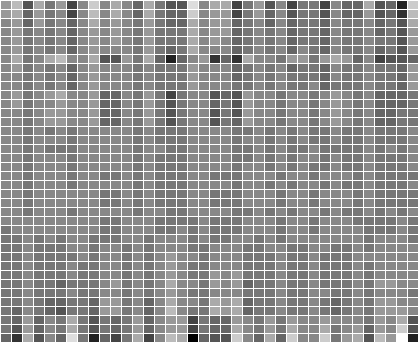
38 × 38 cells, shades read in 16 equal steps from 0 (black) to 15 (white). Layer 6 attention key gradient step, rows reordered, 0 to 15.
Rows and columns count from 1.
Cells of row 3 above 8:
9
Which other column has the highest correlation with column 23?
5
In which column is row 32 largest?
16
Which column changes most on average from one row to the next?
20
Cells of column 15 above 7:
14
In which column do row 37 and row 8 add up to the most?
37
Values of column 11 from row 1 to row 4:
10 10 9 9
